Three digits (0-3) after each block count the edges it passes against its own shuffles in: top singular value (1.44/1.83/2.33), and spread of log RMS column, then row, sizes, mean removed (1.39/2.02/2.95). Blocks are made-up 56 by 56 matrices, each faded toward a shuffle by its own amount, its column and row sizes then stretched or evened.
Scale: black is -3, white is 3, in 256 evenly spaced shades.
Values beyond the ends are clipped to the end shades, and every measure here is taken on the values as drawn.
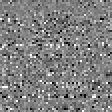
1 0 2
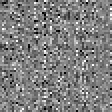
1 3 0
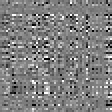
3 3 3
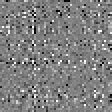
2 2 2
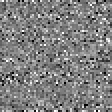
0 0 2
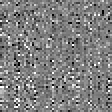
2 2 1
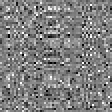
3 2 1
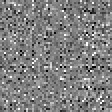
1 2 1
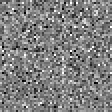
0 1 1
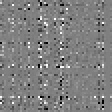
1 3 2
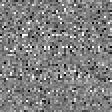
0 0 2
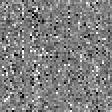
0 2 0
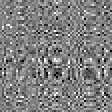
3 2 2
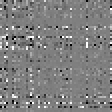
1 3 3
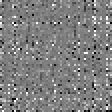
1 3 2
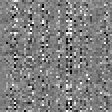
2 3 0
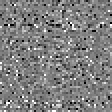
1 0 2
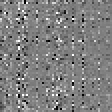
0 3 2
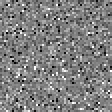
0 0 0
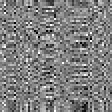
3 2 0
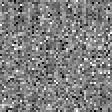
1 1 0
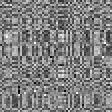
3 0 0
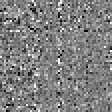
0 2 1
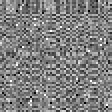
3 0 0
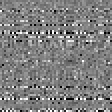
3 0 3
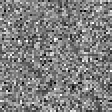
0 0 1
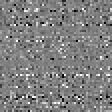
0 1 3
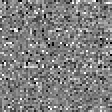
1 0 2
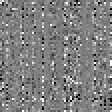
1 3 2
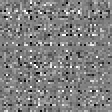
0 2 3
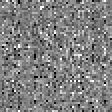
0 2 1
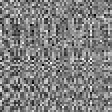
3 2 1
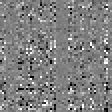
1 3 2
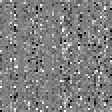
0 3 0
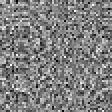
2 1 0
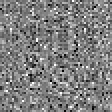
2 1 0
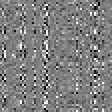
3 3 1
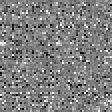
1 1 2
